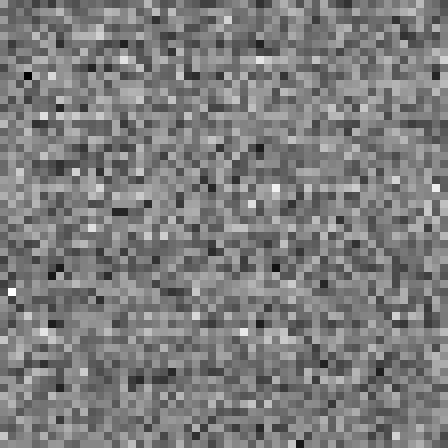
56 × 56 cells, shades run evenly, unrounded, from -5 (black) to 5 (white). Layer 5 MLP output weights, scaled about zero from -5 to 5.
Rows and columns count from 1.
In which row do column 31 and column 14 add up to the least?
33
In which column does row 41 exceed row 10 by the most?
4
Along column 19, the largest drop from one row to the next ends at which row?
26
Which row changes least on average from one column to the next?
52
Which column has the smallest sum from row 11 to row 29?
27
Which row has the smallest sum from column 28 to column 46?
41
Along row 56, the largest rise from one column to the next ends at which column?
39
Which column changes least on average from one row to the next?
53
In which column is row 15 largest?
6
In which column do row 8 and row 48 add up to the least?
18
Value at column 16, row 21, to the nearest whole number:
-2
